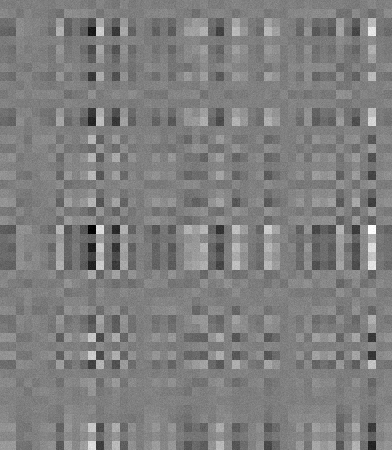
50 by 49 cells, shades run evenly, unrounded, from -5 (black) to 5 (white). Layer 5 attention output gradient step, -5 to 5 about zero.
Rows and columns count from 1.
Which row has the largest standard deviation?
26
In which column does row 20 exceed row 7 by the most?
12
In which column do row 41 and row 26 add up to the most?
47
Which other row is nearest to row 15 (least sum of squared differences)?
45
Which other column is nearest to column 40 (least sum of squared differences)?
42
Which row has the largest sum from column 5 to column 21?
50
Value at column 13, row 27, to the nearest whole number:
1
